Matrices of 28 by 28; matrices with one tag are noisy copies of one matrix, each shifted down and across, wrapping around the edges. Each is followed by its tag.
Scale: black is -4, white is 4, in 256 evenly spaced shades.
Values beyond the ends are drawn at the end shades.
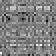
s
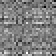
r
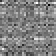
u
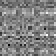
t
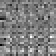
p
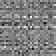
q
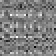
t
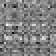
p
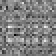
p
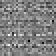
q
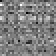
p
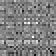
s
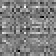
r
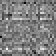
r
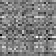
u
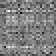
u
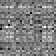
u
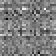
r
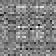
u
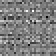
q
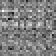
p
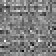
r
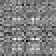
u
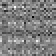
t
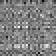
s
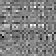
s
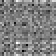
p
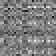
t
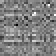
r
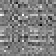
r
